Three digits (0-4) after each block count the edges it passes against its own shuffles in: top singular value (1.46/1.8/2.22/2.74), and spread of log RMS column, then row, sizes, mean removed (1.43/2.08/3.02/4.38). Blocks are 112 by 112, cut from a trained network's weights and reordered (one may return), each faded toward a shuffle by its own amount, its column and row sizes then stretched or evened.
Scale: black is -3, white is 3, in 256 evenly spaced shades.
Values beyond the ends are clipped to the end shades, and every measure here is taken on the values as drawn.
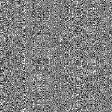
3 3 0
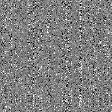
2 3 0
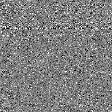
2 1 2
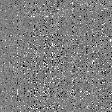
0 3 2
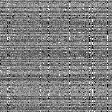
4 3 0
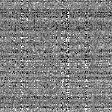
3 3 2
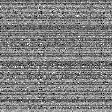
4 1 1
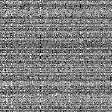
4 3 0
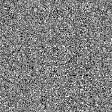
0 1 1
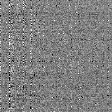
1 3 1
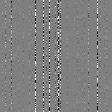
3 4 0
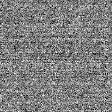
1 2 1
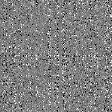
1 3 1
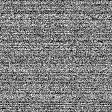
3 0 1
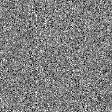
1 1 1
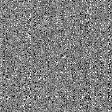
0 3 1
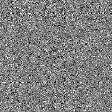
1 1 2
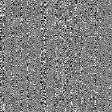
2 4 1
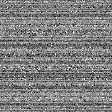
4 0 2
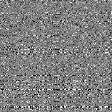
3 0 3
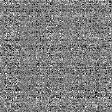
1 3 2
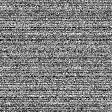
4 0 2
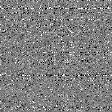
2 1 3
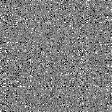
2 2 2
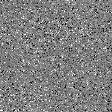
0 0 2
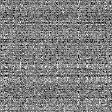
3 3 1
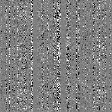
0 4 2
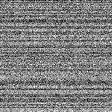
4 1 1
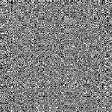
3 2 3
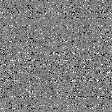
0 1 3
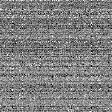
3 2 2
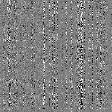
0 4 2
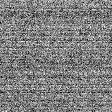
2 0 1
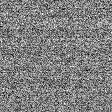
0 0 0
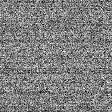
1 1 0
